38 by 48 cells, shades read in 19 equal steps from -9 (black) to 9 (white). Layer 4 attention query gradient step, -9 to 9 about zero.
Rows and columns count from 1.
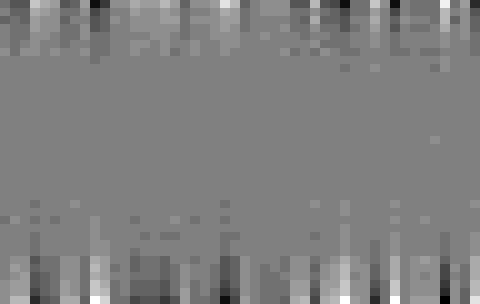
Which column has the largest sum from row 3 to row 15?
45
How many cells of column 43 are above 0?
6
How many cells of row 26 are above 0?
5
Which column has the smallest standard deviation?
26
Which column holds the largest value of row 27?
35
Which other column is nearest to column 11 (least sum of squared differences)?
48
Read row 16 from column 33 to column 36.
0 0 0 0
